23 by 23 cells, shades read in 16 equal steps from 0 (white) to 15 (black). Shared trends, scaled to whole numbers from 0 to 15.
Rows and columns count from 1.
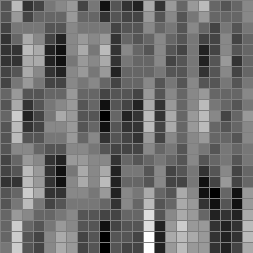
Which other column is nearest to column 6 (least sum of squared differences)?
5
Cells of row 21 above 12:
3
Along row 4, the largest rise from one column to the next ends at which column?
11
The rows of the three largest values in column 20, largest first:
18, 19, 20
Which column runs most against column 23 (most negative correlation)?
21
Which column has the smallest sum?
14
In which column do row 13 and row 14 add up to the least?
2
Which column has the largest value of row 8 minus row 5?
10
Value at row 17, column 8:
5
